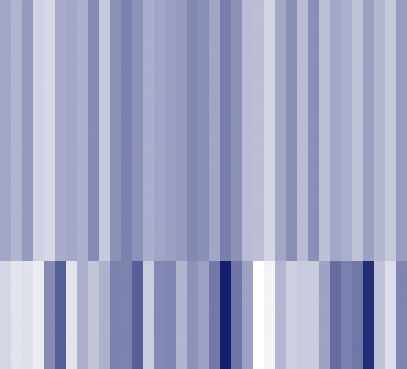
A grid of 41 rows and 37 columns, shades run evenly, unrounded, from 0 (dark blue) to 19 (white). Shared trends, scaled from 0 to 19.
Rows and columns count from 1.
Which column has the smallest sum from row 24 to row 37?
21
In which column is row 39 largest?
24
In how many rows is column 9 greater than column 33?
12
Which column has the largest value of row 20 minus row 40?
34
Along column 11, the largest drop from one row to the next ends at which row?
30
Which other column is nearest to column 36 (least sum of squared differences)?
4
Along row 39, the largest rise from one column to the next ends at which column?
35
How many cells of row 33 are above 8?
29
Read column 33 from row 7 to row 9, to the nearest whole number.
14 14 14
